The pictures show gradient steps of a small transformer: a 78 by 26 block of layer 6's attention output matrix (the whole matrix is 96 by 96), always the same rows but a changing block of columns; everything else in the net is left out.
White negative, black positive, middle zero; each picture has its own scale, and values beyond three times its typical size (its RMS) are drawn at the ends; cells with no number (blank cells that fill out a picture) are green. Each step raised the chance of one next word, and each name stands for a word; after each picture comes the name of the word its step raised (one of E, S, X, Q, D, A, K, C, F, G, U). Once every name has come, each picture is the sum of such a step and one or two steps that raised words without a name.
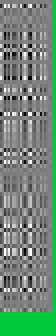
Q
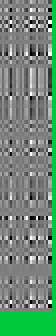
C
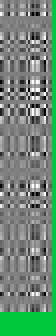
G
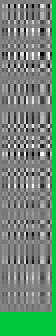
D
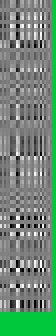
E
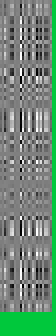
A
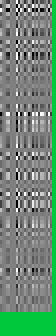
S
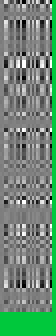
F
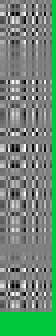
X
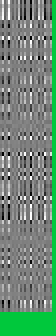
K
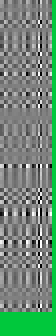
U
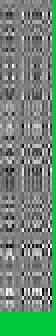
Q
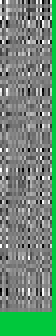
S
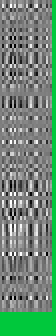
U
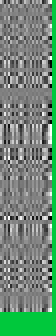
A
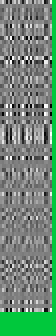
K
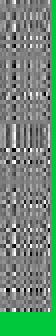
Q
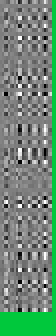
A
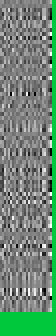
S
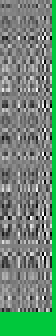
G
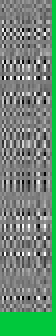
C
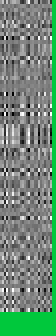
C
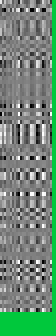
S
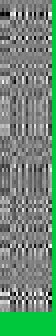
K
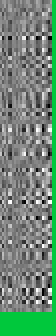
F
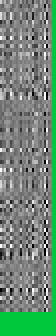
Q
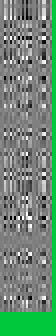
K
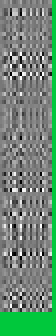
U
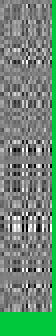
X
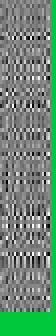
G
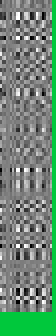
K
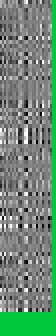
E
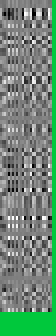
K
